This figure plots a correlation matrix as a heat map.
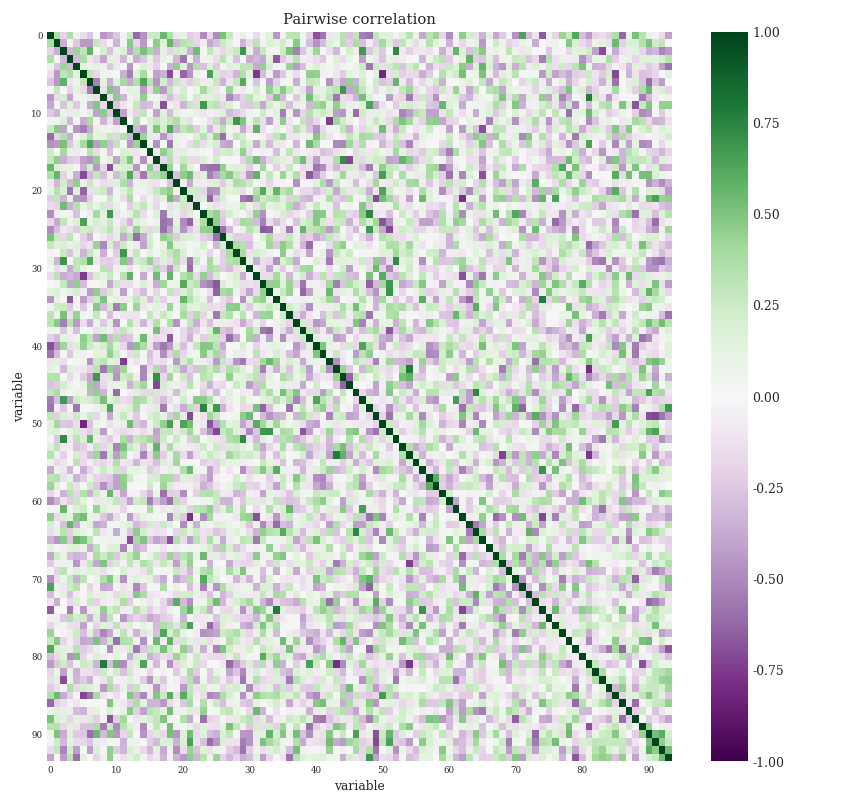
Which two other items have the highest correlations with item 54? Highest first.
43, 44
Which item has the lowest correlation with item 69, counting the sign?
91
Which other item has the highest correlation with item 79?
0
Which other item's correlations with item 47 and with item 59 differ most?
2
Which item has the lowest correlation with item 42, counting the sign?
11
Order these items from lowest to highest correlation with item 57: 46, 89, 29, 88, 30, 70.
70, 30, 29, 89, 46, 88
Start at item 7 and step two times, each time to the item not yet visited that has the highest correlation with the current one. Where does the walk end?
16
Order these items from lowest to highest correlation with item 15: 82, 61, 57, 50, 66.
82, 66, 50, 57, 61
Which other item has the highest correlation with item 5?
24
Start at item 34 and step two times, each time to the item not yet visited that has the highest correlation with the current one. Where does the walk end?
56
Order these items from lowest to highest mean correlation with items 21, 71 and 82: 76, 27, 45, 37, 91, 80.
27, 80, 45, 37, 76, 91
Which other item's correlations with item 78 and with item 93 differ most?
44
